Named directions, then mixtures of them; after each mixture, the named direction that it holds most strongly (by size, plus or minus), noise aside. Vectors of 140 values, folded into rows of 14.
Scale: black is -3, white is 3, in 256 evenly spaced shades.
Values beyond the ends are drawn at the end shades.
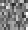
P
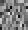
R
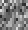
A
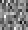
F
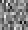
F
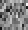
R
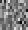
F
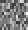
P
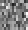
P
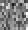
P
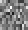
R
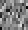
R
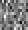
F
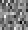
F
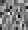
R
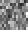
P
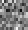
A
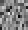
R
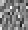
R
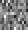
F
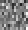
P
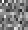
F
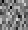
R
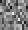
F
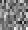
F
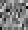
R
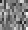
P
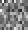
F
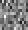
F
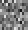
F
